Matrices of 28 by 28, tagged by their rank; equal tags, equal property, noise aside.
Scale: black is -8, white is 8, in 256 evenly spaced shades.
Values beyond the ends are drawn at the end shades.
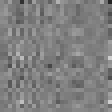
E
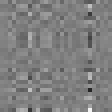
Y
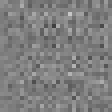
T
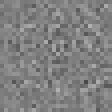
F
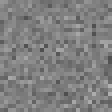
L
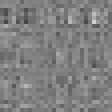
E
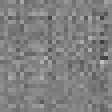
T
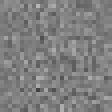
F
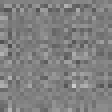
E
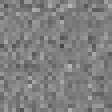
F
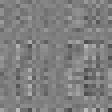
Y
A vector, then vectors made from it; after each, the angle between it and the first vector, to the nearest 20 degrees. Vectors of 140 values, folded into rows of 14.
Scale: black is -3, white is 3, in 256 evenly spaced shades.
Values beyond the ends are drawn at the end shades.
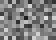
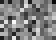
60 degrees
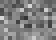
40 degrees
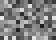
20 degrees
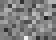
120 degrees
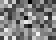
20 degrees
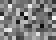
40 degrees
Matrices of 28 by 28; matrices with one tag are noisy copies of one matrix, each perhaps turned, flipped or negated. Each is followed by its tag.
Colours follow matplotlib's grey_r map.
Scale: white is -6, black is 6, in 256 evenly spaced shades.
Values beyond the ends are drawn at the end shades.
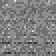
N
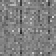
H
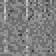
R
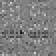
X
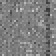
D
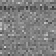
D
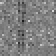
X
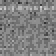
D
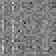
N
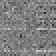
R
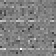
H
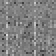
H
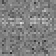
X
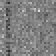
D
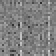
H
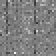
H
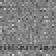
D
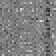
D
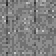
H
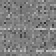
R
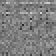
N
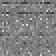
N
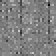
H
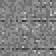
H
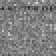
D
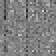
R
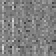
N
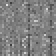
R
